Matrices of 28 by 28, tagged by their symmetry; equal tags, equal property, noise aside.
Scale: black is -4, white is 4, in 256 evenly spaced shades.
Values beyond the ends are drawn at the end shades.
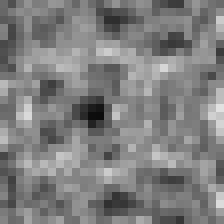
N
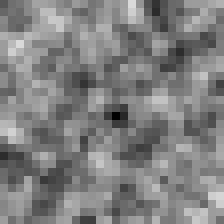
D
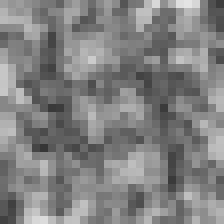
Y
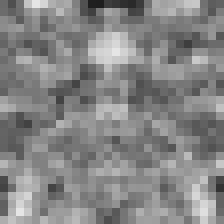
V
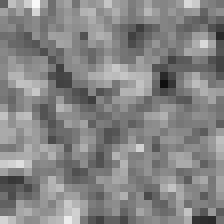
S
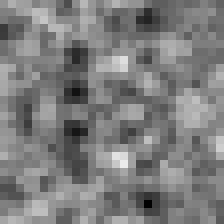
N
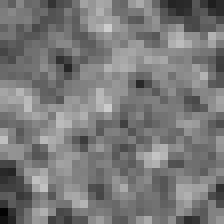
D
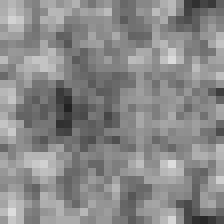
N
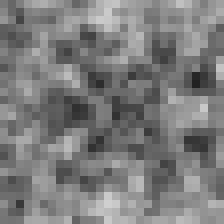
N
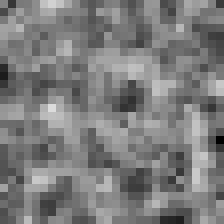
S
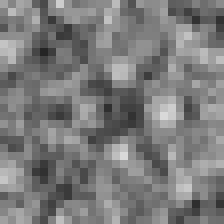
N
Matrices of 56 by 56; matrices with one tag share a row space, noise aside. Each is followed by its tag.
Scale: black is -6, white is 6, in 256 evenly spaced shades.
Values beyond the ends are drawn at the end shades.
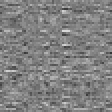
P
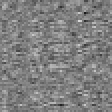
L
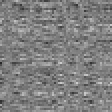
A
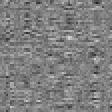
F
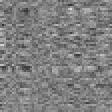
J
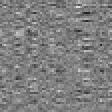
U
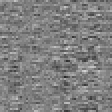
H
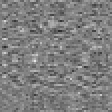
L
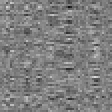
F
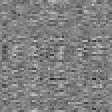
L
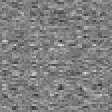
L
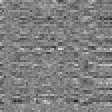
A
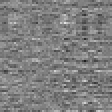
H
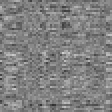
P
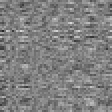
J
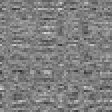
A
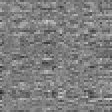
A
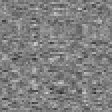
L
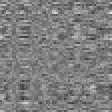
J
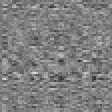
L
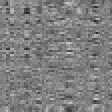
F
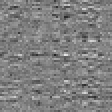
H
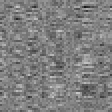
U
